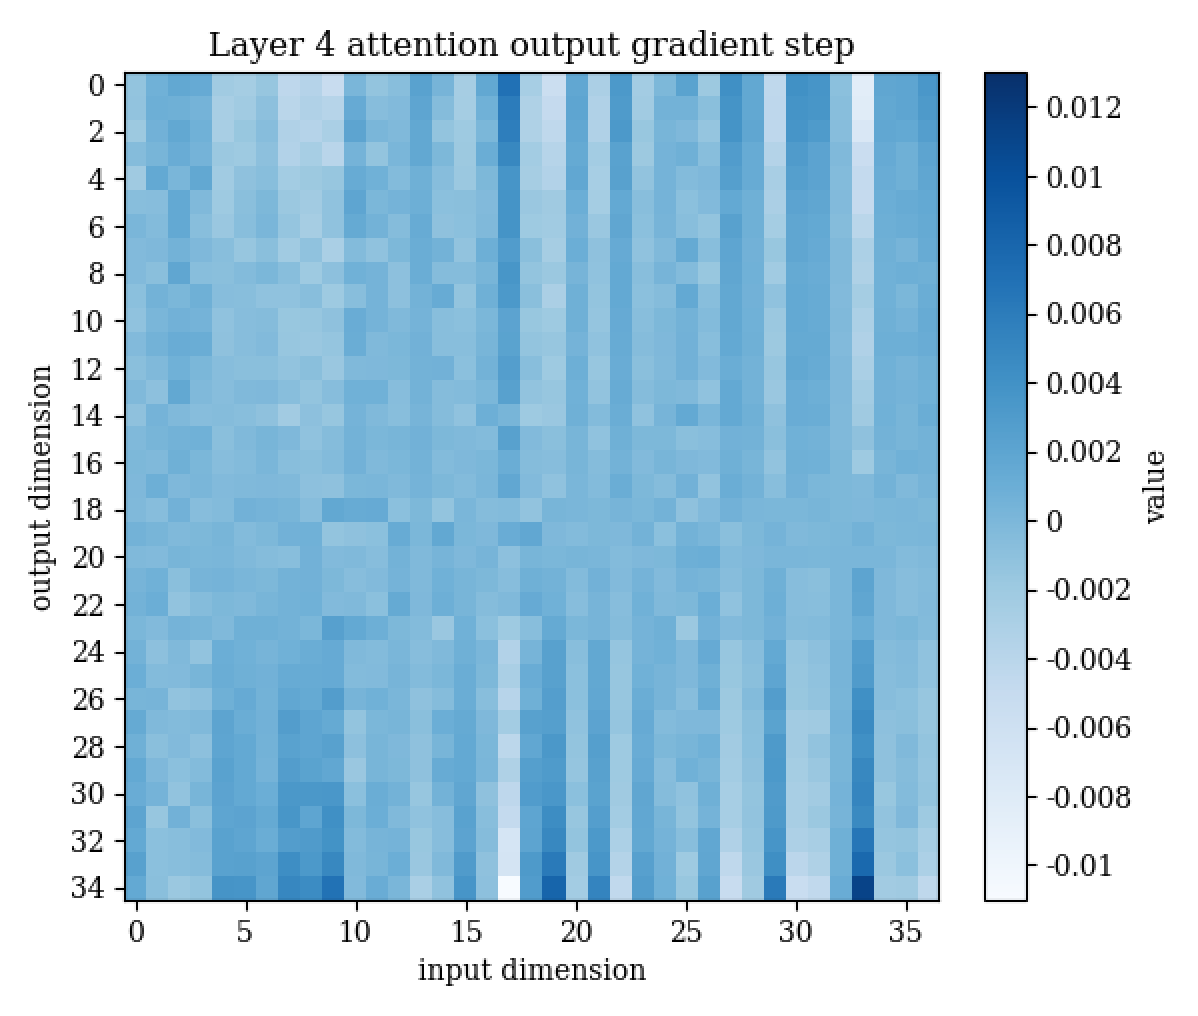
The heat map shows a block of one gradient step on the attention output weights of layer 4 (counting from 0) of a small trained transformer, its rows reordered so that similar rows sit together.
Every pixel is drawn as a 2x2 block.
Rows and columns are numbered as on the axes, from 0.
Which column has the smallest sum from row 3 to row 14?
33
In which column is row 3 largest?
17
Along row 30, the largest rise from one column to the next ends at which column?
18
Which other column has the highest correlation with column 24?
10
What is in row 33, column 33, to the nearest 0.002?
0.008
